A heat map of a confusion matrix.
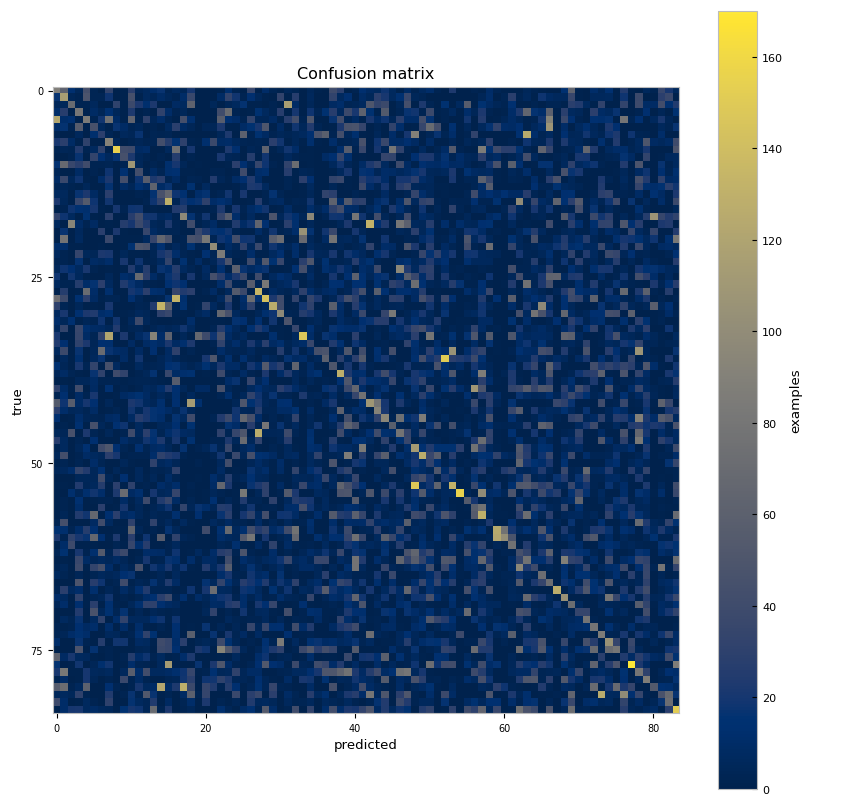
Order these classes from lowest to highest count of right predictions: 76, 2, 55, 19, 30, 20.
76, 19, 55, 2, 20, 30
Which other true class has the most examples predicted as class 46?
24
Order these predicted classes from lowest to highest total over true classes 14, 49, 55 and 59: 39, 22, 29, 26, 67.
67, 22, 29, 26, 39
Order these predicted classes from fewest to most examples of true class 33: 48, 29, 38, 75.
38, 29, 48, 75
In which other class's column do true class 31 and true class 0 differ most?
1
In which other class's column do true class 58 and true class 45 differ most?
28
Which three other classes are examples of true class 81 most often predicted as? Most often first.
73, 76, 42
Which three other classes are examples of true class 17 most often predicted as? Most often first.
80, 34, 40
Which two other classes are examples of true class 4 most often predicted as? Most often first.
0, 66
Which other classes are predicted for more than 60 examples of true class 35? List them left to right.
6, 53, 78
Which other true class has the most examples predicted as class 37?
20
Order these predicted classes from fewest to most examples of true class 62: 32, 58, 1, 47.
32, 1, 58, 47
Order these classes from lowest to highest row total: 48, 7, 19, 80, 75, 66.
19, 7, 48, 66, 80, 75
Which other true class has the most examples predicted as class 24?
27
